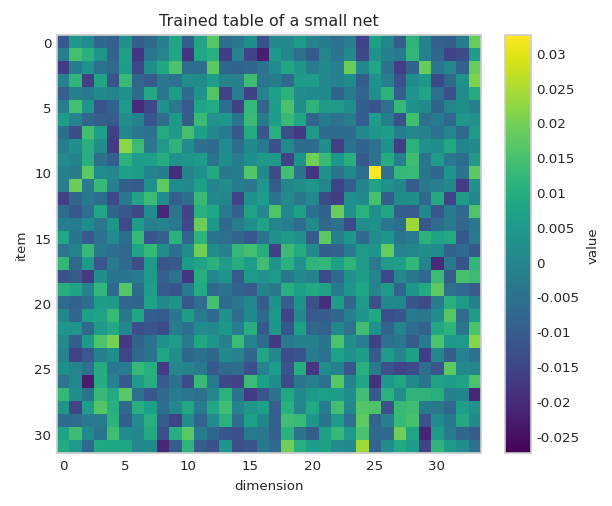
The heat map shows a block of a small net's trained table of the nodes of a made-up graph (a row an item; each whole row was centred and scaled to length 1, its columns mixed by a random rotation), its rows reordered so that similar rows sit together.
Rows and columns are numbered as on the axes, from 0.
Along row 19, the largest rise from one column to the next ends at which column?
5
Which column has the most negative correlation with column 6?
12
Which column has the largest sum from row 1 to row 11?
33
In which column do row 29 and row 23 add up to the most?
4
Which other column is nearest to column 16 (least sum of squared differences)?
7
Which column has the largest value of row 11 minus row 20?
1
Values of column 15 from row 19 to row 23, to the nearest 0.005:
-0.01 0 0 0.01 0
